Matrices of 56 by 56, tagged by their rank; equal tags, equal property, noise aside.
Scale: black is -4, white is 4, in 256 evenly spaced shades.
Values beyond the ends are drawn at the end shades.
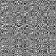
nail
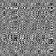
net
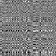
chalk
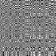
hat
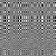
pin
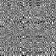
nail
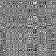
nail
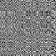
hat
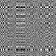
pin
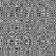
hat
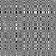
pin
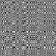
hat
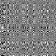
hat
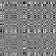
chalk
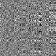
net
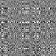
hat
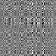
hat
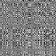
nail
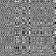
chalk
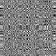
hat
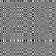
pin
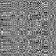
net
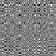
chalk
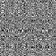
net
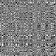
nail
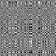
chalk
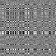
pin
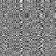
nail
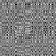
hat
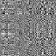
net
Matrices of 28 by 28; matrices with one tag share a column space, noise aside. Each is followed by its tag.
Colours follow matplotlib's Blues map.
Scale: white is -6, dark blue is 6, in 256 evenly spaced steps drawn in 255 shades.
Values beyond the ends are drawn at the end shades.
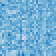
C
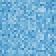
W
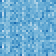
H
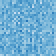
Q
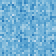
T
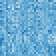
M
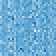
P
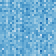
W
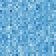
M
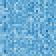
W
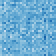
W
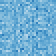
W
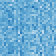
M
